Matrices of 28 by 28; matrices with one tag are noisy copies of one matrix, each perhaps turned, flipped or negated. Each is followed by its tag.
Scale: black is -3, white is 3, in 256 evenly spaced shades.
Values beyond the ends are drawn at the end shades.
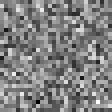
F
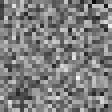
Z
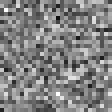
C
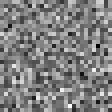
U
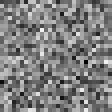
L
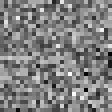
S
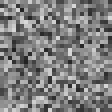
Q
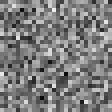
L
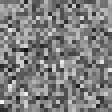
F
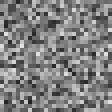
F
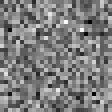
U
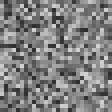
F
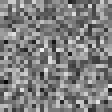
C
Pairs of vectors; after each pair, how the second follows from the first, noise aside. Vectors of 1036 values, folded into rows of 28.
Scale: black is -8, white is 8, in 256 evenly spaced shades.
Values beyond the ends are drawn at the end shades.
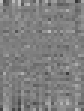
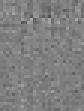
wrapped around, shrunk.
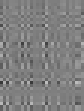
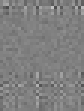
reversed, partly zeroed.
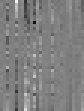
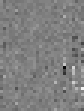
wrapped around, negated, partly zeroed.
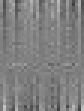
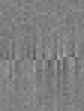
wrapped around, shrunk.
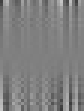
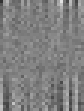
copied.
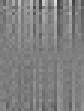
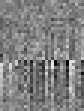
wrapped around, negated, scaled up.
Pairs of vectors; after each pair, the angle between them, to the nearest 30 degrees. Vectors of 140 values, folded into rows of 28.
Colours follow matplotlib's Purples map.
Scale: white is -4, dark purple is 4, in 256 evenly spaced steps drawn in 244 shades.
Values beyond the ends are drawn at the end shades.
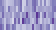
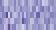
60 degrees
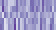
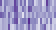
90 degrees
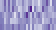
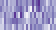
150 degrees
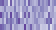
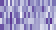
30 degrees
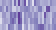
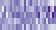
90 degrees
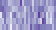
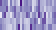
60 degrees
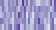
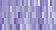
60 degrees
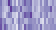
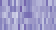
30 degrees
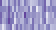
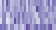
120 degrees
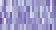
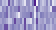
90 degrees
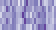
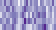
30 degrees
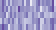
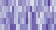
90 degrees
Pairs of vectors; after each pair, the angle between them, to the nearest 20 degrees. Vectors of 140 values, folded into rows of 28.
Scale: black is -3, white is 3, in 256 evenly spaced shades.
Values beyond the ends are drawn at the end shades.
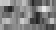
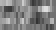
20 degrees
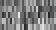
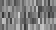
20 degrees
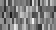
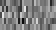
100 degrees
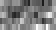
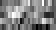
160 degrees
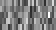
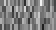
80 degrees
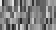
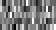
60 degrees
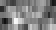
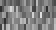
60 degrees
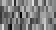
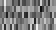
80 degrees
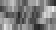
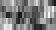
20 degrees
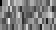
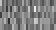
120 degrees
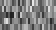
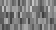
20 degrees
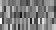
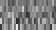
60 degrees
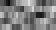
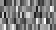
80 degrees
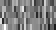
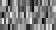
100 degrees
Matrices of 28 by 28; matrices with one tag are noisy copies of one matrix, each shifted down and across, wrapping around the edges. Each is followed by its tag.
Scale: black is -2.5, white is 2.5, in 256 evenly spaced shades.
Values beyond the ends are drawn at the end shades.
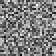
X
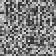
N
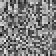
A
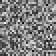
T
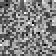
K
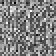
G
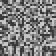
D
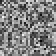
D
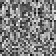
A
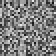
N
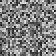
T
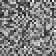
T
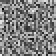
N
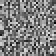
G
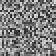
T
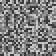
X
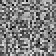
X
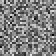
X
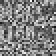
D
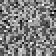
K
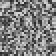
K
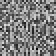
G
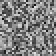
K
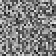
N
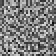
T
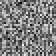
G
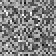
T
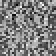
K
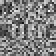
D
